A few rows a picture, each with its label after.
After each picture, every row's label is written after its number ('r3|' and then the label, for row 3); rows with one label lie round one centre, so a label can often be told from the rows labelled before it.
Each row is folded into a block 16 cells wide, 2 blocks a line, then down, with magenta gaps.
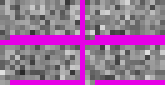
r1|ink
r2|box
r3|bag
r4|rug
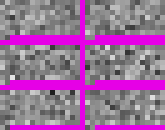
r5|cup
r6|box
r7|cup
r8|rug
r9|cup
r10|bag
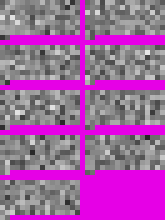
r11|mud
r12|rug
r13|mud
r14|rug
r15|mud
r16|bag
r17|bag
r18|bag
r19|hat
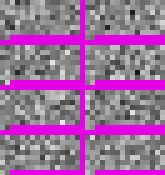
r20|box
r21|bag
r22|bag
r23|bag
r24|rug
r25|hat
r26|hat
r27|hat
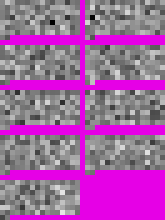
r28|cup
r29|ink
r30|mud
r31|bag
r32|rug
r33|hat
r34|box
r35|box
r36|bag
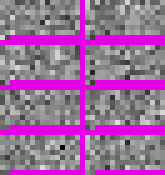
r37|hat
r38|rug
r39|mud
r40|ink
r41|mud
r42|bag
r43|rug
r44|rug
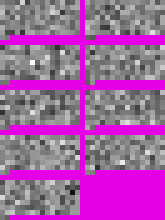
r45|rug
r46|bag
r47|box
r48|bag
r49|cup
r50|cup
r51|rug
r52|box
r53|mud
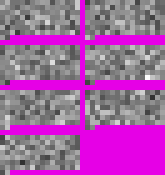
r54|hat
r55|cup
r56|mud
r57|bag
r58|bag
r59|mud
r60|mud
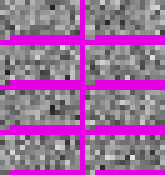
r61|box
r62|bag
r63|ink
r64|box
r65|cup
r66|box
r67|mud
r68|hat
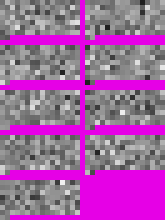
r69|mud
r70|box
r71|ink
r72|mud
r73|box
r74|cup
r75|rug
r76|cup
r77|ink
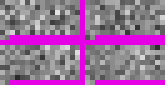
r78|cup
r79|bag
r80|rug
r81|rug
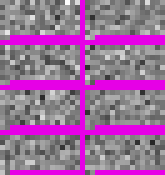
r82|box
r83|ink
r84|hat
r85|rug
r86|rug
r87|rug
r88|ink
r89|mud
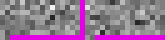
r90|rug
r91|cup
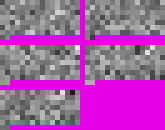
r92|mud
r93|ink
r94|box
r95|box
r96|rug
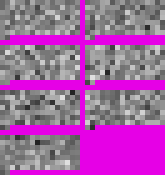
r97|cup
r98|ink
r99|bag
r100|box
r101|mud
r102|rug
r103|cup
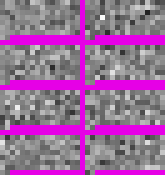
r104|cup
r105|rug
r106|cup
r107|cup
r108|box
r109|ink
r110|rug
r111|bag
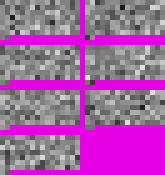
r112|cup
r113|bag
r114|mud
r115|rug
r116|rug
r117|box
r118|ink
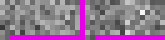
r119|rug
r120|rug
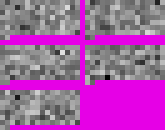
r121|bag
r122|bag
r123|box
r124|rug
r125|hat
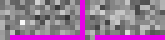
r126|hat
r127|box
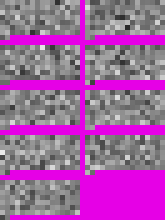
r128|box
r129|ink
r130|box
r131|ink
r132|cup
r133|ink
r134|cup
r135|ink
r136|mud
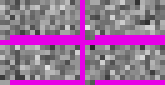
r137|rug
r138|cup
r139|hat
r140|rug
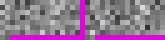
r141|rug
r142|mud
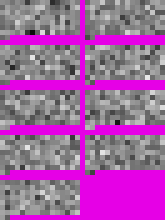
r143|box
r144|box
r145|hat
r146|ink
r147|box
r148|box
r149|rug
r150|rug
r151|ink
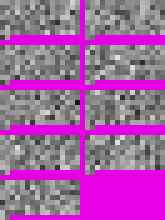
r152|bag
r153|mud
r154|box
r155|hat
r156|box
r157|cup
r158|bag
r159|cup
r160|rug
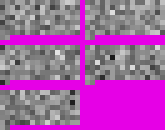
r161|box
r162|rug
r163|mud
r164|hat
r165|rug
